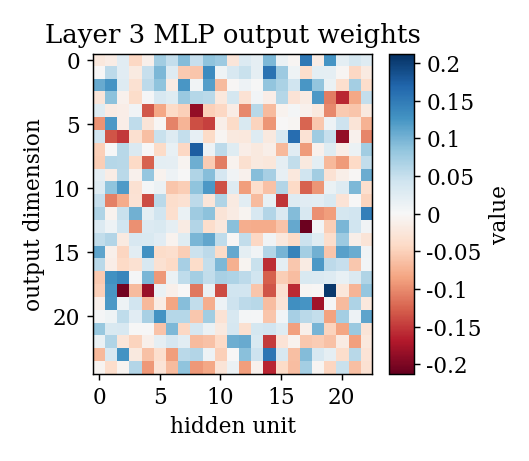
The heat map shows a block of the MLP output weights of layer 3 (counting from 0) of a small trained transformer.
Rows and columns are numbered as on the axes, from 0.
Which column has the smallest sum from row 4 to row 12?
4
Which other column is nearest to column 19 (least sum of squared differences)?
12
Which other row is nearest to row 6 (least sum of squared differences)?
11
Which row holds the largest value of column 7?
2
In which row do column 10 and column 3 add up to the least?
18
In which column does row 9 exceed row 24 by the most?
14
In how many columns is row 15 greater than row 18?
16
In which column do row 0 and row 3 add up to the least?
20
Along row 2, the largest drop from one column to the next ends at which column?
10
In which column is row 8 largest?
8
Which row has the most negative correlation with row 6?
17
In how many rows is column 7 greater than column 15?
16
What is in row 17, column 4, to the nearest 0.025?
0.1
